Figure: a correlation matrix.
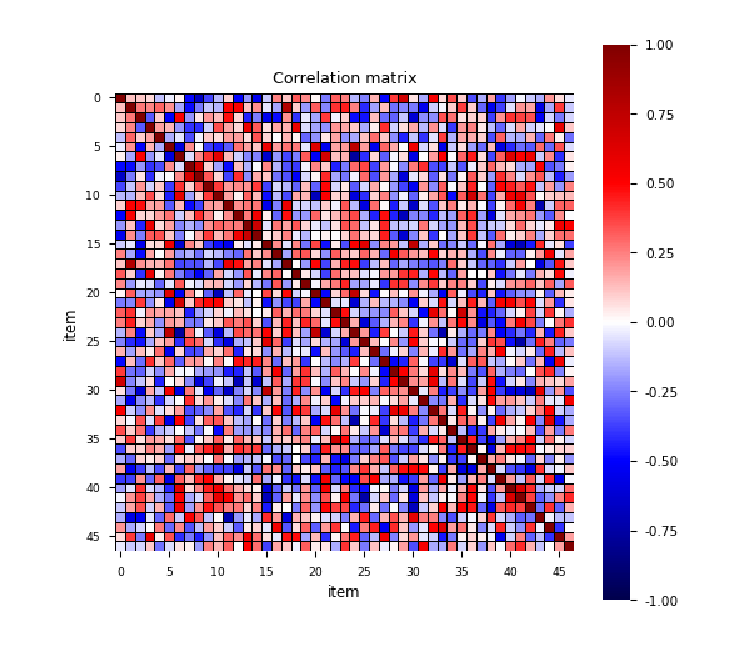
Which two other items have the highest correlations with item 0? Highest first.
29, 32
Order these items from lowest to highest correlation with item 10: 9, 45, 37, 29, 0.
0, 29, 45, 37, 9
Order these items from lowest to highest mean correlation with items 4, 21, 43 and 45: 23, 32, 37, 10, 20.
20, 23, 32, 37, 10
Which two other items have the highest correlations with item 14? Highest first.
13, 12
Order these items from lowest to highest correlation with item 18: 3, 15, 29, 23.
23, 15, 29, 3
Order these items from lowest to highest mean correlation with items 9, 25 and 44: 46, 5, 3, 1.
1, 5, 3, 46
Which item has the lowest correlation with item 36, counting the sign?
38
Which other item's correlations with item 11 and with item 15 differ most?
30
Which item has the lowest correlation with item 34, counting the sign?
27
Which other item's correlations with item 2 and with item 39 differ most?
25
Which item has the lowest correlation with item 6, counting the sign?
24
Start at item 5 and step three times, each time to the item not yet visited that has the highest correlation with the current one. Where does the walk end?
17
